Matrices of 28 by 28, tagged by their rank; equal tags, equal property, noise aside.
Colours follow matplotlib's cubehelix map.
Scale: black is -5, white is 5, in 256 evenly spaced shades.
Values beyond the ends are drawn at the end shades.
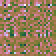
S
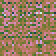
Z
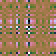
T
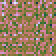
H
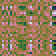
T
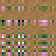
T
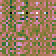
Z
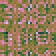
H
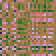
S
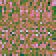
Z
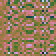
Z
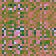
S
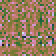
H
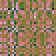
S
